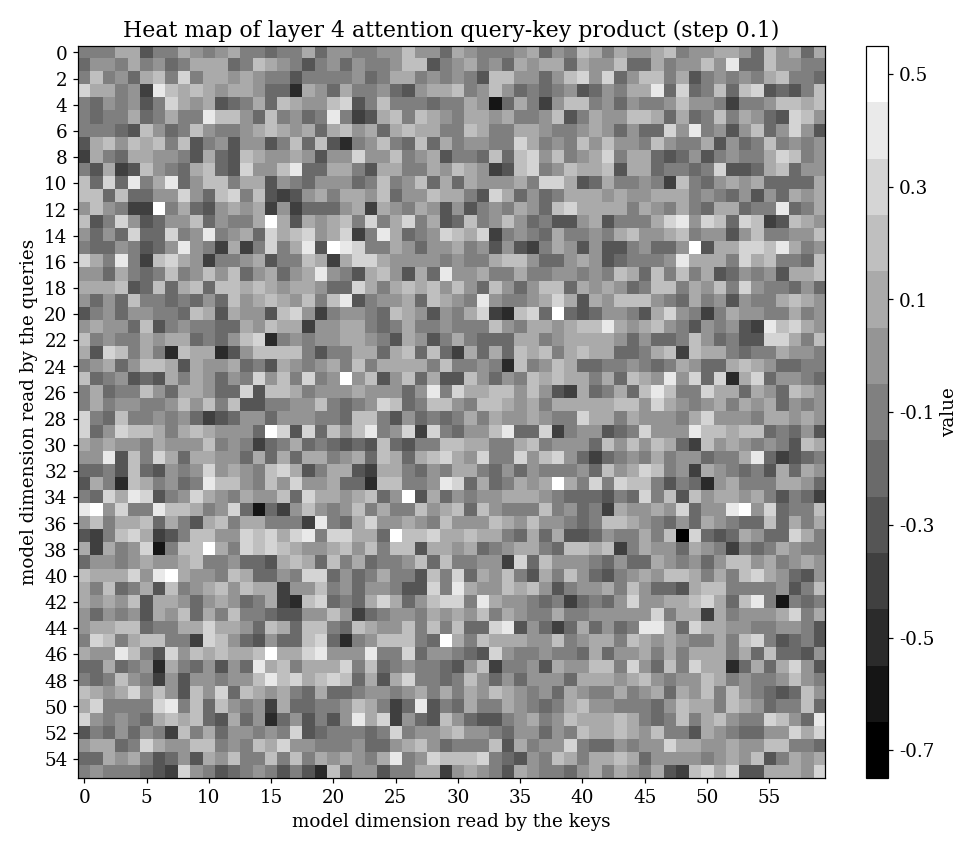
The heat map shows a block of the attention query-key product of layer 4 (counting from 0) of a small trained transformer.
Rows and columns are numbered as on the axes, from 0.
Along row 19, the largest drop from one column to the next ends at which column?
22
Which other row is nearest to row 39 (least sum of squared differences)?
24
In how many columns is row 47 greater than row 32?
24
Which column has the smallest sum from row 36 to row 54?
6
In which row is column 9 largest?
34
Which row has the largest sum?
29
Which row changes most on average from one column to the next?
25
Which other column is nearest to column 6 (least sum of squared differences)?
1
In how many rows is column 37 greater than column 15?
20
